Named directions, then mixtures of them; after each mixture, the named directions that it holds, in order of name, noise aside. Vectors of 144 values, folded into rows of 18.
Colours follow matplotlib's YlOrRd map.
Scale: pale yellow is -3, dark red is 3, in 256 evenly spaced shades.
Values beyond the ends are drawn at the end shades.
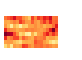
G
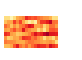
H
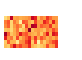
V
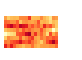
G.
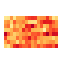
H, V.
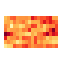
G, H, V.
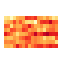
H.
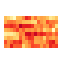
G, H.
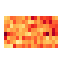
G, H, V.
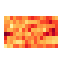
G, H, V.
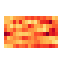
G, H.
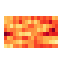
G, H.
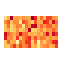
V.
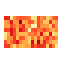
V.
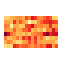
G, H, V.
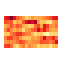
H.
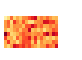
H, V.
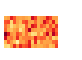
G, V.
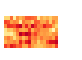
G, V.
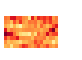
G.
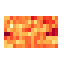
G, H, V.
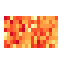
V.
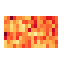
G, H, V.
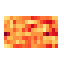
G, H, V.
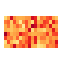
V.
